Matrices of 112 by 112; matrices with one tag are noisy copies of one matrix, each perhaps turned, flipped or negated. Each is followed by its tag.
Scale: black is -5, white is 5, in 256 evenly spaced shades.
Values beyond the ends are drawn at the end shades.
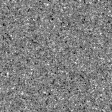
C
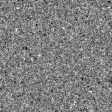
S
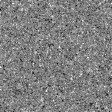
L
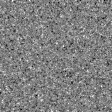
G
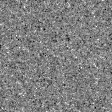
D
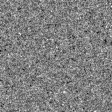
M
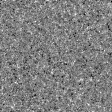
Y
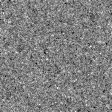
L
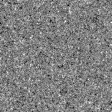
L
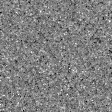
G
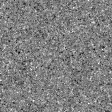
C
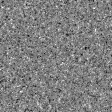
S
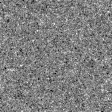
L
